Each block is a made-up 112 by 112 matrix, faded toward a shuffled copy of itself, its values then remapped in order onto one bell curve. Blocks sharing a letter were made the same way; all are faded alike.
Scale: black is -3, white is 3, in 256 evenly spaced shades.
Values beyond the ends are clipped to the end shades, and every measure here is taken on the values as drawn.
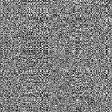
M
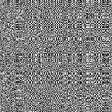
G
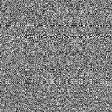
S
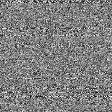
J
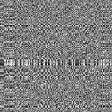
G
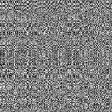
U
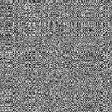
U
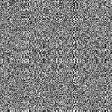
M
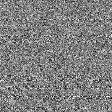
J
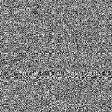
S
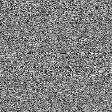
J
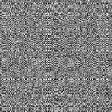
U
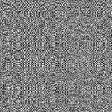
U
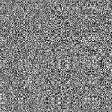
S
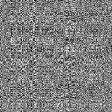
M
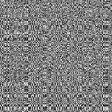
G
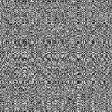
U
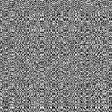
G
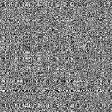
S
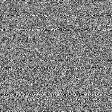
J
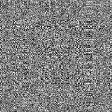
S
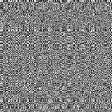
G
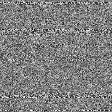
J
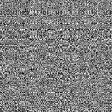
S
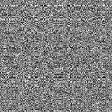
S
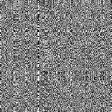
M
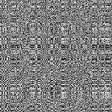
G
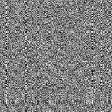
M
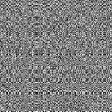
G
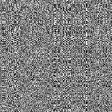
M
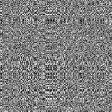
U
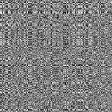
G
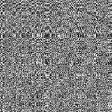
M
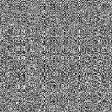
M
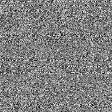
J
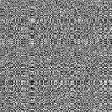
G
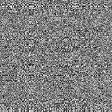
S
